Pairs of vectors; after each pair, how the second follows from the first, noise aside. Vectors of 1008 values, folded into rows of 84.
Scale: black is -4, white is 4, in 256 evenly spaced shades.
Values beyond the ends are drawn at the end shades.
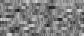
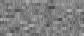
shrunk.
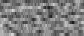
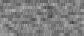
shrunk.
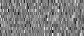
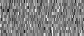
sign-scrambled.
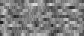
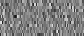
sign-scrambled.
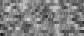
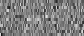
sign-scrambled.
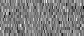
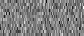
sign-scrambled.
